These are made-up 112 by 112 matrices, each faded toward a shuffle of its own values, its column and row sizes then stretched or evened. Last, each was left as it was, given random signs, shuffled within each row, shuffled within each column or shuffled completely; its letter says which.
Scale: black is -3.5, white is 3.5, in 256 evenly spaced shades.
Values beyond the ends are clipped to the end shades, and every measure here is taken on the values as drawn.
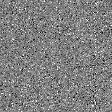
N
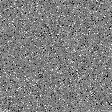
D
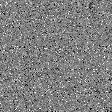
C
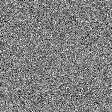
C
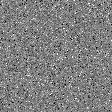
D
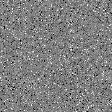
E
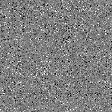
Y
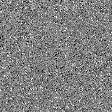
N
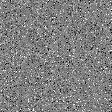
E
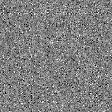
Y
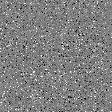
N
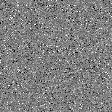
C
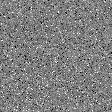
D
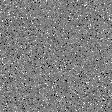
D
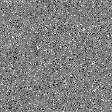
N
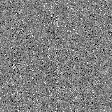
E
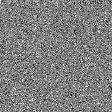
Y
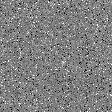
E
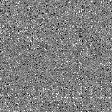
Y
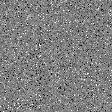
E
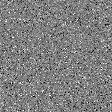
C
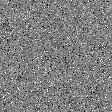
D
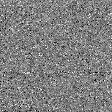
C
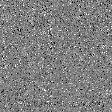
N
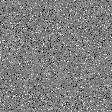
C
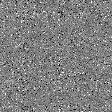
N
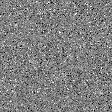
C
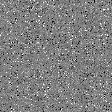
Y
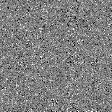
N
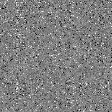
Y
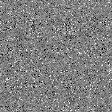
N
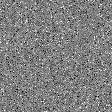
D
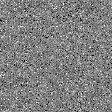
Y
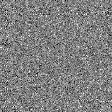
Y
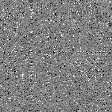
Y
